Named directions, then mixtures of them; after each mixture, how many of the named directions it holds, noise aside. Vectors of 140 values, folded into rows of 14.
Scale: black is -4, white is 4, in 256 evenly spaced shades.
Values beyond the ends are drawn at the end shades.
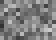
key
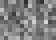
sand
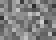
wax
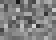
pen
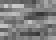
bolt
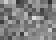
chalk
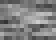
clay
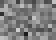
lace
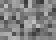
three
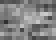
one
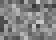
four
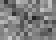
two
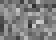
four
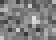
four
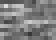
two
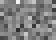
two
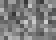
one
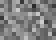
one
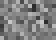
two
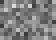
two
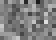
four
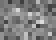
three
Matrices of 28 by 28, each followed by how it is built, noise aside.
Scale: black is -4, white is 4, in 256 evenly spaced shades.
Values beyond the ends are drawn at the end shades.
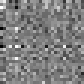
low rank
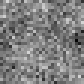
smooth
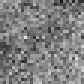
smooth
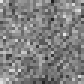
smooth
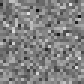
noise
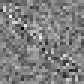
banded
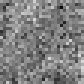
smooth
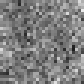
smooth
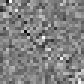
banded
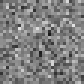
noise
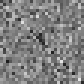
diagonal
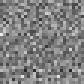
repeating columns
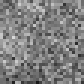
smooth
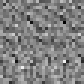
repeating columns
